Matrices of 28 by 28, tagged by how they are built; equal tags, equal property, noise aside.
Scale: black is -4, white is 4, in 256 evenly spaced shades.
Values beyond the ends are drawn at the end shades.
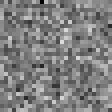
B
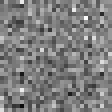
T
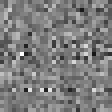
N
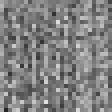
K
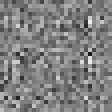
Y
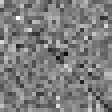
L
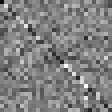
L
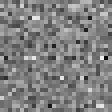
N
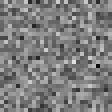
B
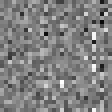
T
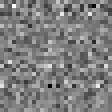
N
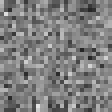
K
